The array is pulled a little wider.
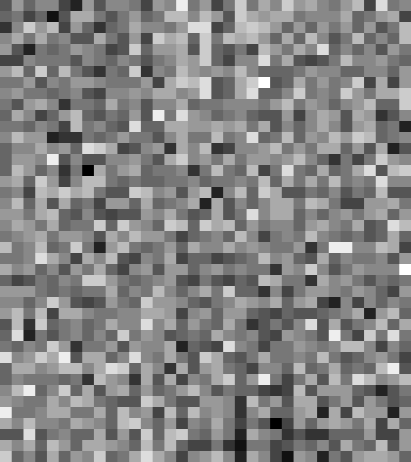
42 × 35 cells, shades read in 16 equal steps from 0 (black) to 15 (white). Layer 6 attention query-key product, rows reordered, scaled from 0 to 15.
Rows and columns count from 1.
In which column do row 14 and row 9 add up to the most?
18
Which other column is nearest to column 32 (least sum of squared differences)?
19
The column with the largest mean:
15
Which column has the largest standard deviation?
16
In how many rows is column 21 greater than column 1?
19
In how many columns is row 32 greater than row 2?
14
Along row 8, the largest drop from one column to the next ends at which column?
24
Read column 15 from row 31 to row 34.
5 10 10 3
